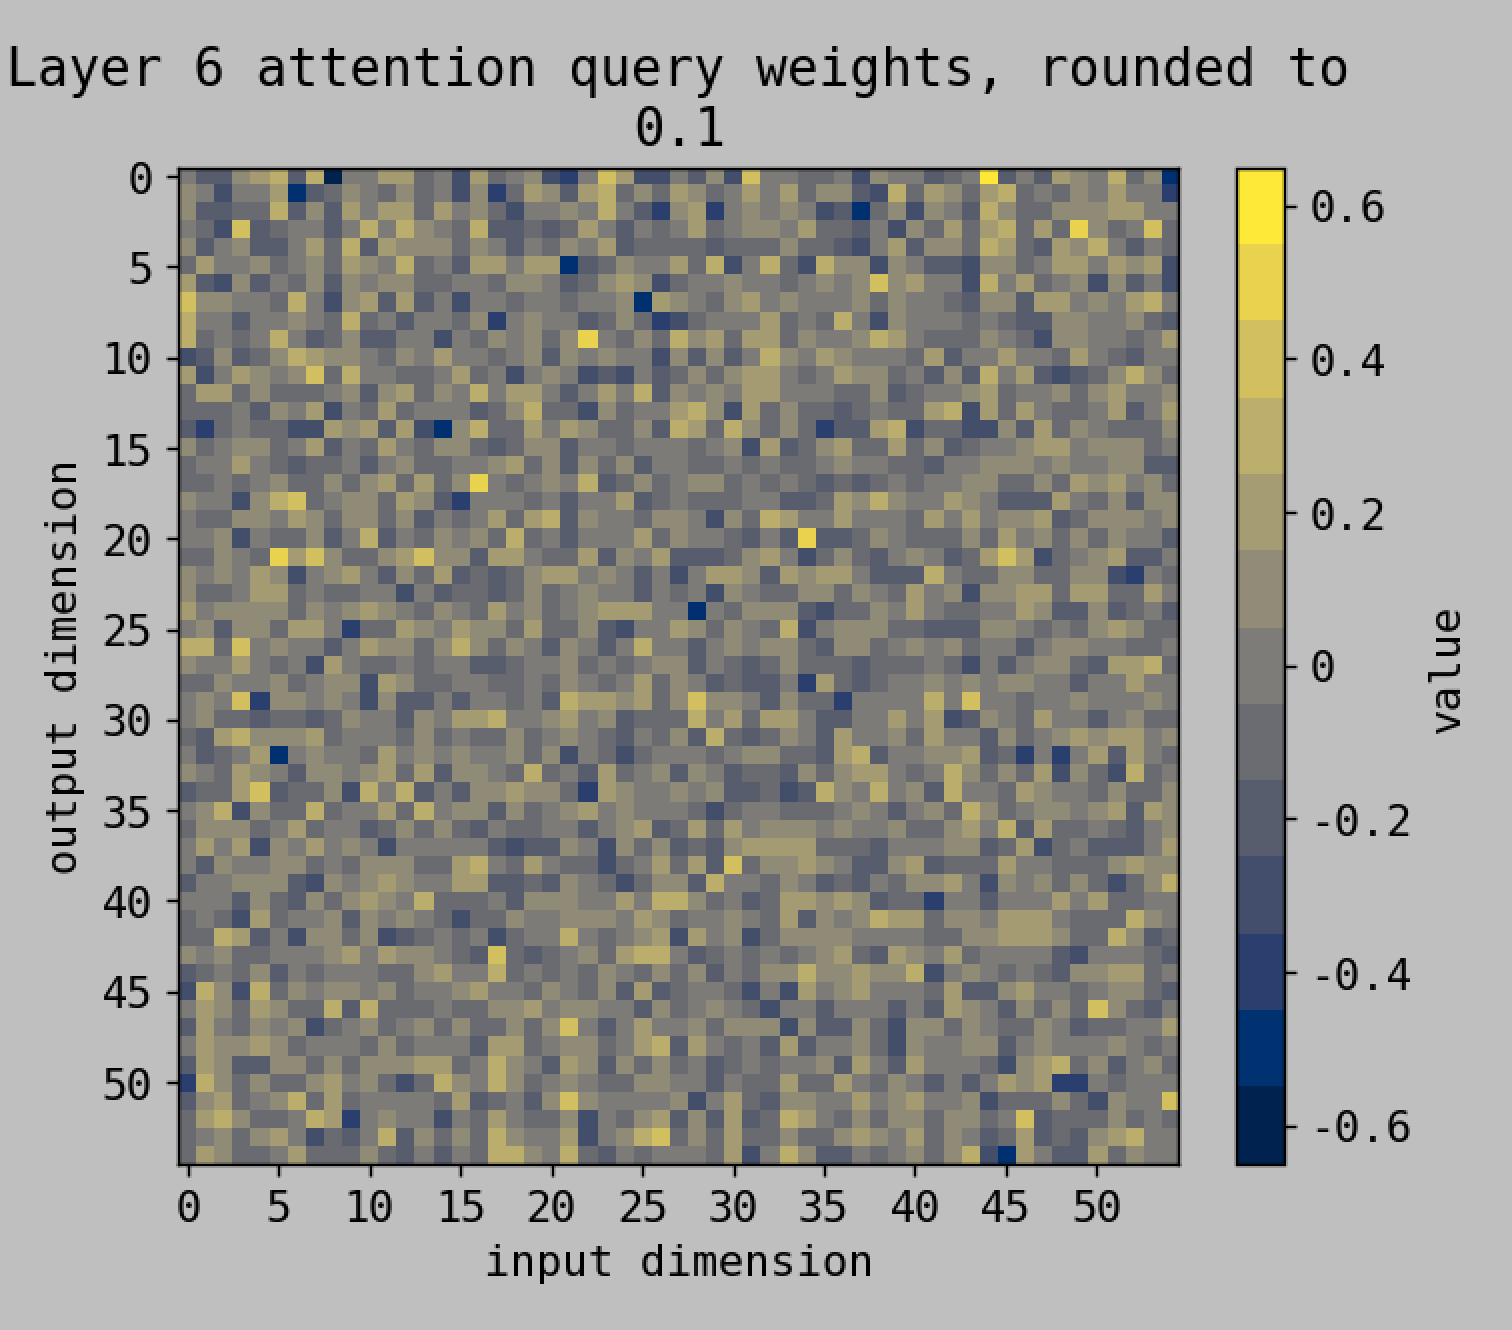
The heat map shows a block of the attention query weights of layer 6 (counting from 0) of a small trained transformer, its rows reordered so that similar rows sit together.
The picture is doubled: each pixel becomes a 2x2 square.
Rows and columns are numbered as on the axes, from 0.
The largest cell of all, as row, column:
0, 44
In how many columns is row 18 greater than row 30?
23
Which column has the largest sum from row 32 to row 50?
26
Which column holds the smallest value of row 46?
32
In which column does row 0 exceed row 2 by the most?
29
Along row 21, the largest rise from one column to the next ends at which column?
5
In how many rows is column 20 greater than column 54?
20
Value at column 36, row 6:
0
